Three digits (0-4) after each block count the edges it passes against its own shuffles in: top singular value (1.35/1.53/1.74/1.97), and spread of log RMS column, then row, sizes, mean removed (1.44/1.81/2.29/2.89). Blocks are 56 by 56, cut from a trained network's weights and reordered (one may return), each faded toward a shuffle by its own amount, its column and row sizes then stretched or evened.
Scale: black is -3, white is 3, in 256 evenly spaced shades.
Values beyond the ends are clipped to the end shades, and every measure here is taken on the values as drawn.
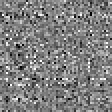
1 2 3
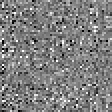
1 2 2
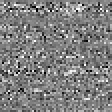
0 0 4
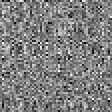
4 3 1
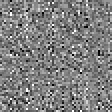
3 3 1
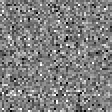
0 1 2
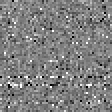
2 1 2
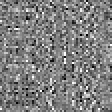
3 4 0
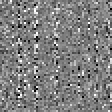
1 4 0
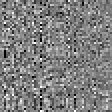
3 4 0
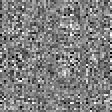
3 3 2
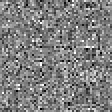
2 2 0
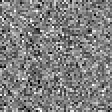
2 1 1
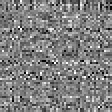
3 0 4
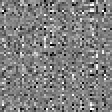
3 4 3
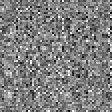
3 2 1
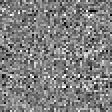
3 2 2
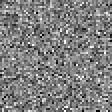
0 0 1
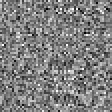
3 0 2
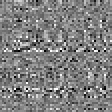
4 1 4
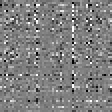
3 4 4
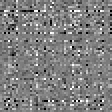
2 3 4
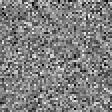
1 0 1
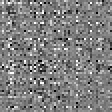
0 4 4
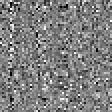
2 3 0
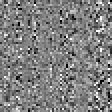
2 4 0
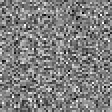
3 0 0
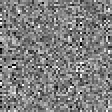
3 2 1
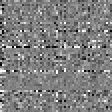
2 3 4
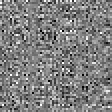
3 3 1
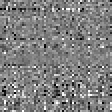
3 3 4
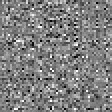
2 3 3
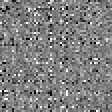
2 3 3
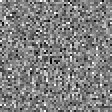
1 1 0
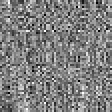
4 3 1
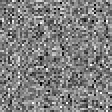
3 2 0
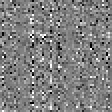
1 4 1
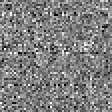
1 1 3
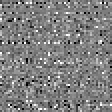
0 2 4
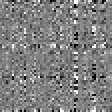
4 4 3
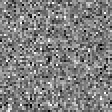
1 2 1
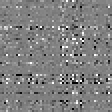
1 3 4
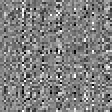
4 4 2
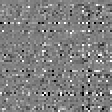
1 2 4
